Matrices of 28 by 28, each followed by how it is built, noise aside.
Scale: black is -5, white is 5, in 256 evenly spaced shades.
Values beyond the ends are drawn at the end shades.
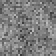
smooth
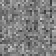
blocks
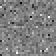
sparse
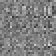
low rank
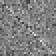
diagonal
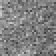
smooth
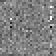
uneven columns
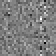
uneven columns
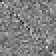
diagonal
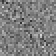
banded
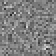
banded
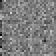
uneven columns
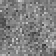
smooth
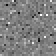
sparse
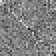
diagonal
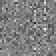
uneven columns
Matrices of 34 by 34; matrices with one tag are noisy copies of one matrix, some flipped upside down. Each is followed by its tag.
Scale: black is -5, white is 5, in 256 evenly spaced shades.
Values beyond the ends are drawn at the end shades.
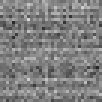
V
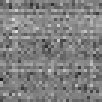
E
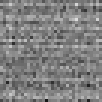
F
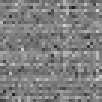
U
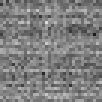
V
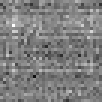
E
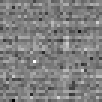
U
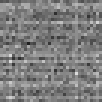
F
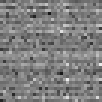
U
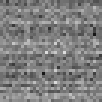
V
